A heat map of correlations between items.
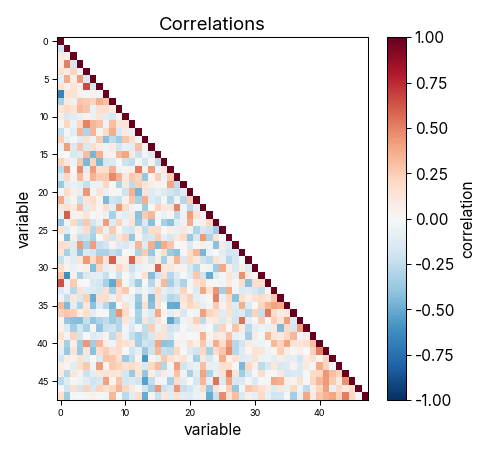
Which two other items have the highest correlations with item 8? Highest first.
29, 18
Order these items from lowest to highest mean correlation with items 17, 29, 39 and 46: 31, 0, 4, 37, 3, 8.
37, 0, 31, 3, 4, 8
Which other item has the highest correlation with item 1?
23
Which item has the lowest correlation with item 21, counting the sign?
7
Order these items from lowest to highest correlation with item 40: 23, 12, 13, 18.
12, 13, 23, 18
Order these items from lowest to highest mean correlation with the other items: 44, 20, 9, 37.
37, 20, 44, 9
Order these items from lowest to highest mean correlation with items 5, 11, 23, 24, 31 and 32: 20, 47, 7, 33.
47, 7, 33, 20
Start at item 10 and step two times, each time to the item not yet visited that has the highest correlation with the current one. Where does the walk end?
30
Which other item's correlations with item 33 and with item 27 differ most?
24
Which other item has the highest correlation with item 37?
28
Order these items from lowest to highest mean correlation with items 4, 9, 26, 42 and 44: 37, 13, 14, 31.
13, 37, 14, 31
